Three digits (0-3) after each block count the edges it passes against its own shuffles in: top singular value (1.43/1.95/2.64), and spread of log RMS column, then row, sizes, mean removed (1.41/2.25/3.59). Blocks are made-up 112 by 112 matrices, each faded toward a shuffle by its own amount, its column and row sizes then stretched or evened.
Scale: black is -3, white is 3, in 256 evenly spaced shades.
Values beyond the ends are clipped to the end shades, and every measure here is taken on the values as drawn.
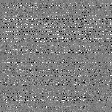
0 1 3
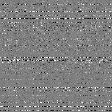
1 1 3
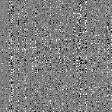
0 3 2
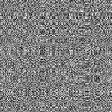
3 0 2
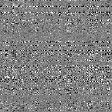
2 2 3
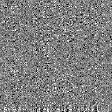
2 2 2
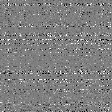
1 1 3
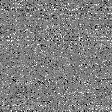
1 0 2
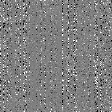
0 3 1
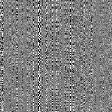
3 3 0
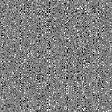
2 2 1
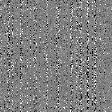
0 3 1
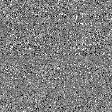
1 1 2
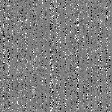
0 3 0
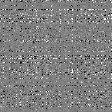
0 2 3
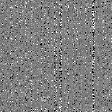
1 3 1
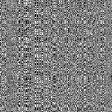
3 3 0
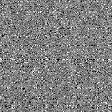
2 0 2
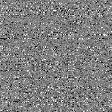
2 0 2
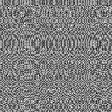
3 0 0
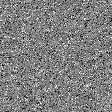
1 0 0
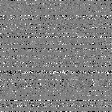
1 1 3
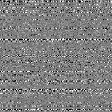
3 0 3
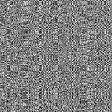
3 2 0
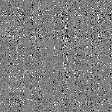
1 2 2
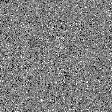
0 1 1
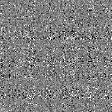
1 2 2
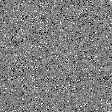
0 1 1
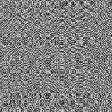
3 2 1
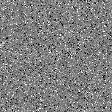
0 1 0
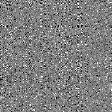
2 2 1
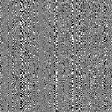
3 3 1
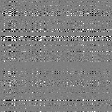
3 2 3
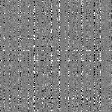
2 3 2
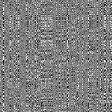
3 3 1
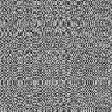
3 2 1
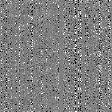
2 3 1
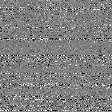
0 1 3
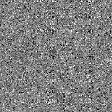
2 1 1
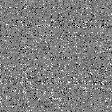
1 1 2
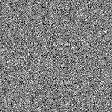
2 0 0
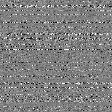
0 0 3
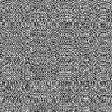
3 0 1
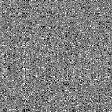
2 1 2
